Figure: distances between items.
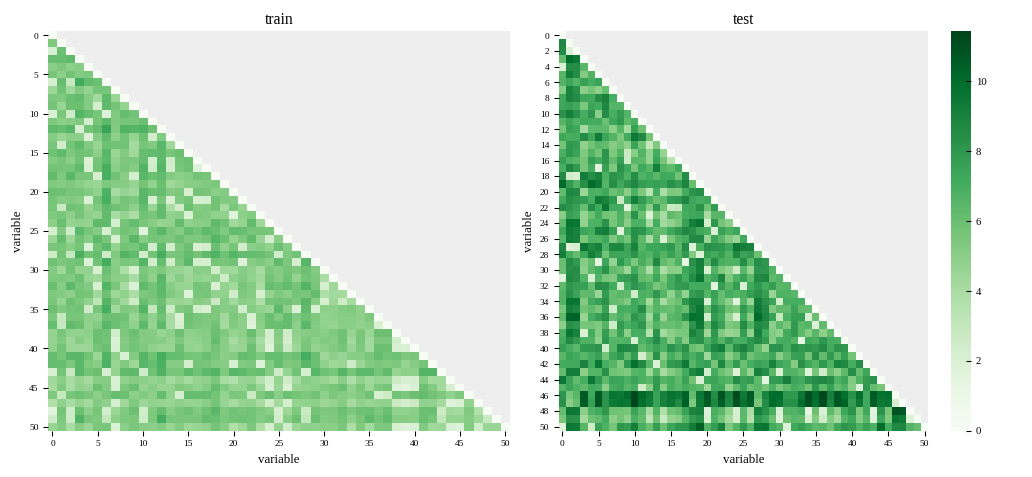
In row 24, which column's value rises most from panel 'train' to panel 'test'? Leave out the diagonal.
47
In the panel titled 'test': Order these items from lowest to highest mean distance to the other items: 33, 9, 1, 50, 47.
9, 33, 50, 1, 47
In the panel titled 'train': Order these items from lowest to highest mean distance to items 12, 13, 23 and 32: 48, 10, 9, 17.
9, 17, 48, 10
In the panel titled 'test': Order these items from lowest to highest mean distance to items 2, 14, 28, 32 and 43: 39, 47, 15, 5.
15, 39, 5, 47
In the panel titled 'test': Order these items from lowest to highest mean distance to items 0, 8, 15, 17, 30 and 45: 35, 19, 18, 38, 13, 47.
38, 35, 13, 18, 19, 47
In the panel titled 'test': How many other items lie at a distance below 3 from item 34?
7
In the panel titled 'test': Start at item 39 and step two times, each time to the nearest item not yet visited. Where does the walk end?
10
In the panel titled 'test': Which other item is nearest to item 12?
23
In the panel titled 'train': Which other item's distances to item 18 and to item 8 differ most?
41
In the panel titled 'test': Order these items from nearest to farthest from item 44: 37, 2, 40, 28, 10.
28, 40, 2, 10, 37
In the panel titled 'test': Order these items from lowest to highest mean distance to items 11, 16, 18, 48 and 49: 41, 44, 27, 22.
41, 22, 27, 44
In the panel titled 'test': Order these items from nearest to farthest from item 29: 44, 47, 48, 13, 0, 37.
37, 0, 48, 44, 13, 47
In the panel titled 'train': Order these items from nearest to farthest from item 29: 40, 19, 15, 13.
13, 40, 19, 15
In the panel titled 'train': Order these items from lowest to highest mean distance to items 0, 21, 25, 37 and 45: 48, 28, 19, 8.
48, 28, 19, 8
